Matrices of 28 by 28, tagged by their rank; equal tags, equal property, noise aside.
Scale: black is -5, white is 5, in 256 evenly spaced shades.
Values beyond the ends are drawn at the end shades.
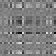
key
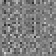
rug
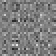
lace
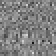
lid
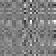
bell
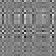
key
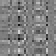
bell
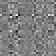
rug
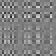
key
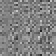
rug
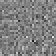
lid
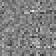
lid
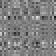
bell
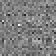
lid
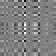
key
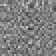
lid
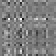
bell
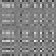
key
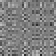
bell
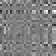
bell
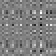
key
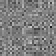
lace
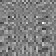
lace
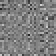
lace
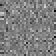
lid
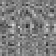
lace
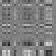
key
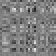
bell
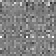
lace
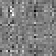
rug
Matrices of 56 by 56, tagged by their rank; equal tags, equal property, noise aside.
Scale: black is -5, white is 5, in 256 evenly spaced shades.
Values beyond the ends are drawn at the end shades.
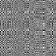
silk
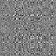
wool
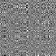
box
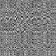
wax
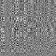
wax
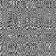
wax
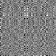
wax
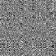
box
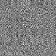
box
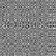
wool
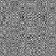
box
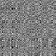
box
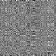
box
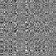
wool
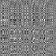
silk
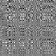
wax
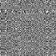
box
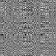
wax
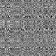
wax
